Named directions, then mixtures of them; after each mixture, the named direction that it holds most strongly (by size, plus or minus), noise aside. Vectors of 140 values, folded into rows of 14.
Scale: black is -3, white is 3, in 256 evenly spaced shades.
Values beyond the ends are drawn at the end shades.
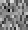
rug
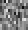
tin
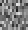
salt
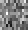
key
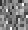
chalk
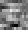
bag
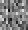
key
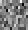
chalk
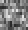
bag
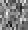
key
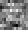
bag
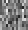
key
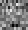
salt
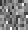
chalk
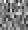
rug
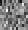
chalk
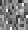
chalk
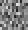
salt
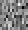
salt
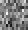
key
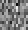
salt
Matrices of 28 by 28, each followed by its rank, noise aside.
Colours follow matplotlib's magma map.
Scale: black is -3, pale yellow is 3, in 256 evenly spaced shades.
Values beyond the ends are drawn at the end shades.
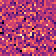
seven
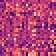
five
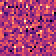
eight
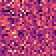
six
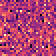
eight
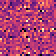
five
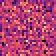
seven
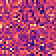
eight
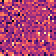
six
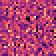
eight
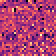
seven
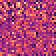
five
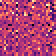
six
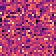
eight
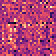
five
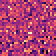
eight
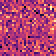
eight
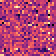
seven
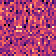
six
